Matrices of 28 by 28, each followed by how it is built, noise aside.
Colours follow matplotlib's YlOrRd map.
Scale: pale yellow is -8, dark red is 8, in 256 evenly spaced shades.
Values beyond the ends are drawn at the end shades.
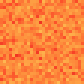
repeating rows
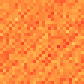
Hankel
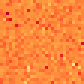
sparse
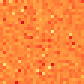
sparse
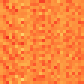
repeating rows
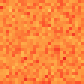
repeating columns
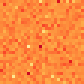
sparse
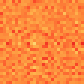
low rank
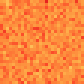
noise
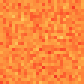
noise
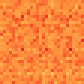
repeating columns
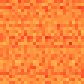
repeating columns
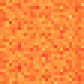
repeating rows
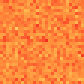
repeating columns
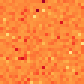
sparse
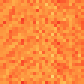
repeating rows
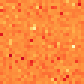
sparse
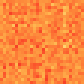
low rank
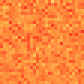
noise
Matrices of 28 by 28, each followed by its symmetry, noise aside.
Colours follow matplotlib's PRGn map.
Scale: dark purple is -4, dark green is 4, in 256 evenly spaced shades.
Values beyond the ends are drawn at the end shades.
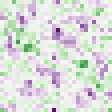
same after a half turn.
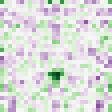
mirrored left to right.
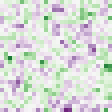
antisymmetric.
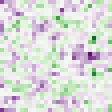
mirrored top to bottom.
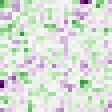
symmetric.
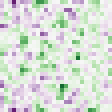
mirrored top to bottom.
